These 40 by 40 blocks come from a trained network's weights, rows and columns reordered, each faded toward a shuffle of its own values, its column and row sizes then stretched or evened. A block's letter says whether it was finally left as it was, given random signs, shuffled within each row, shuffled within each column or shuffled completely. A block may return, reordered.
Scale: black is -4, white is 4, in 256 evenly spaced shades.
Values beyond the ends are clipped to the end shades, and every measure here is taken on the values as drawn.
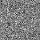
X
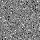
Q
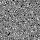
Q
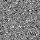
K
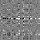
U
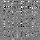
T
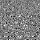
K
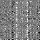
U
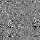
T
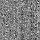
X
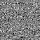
K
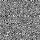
K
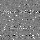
K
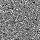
Q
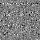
K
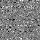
K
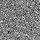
Q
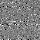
K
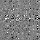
T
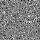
K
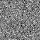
Q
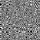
U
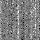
X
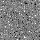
Q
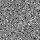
Q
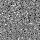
Q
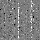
X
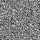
Q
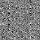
T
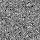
Q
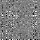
T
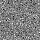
Q
